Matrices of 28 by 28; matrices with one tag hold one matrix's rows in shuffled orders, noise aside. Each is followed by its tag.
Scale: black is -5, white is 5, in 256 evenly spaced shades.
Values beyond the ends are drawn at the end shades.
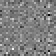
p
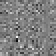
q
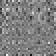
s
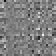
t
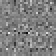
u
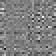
t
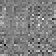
t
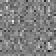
p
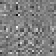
q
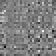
t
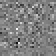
q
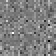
p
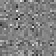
q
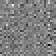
p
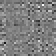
t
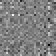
p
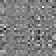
t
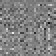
p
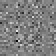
q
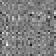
s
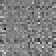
t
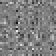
q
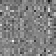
p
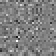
q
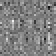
p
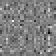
p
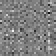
p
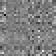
t
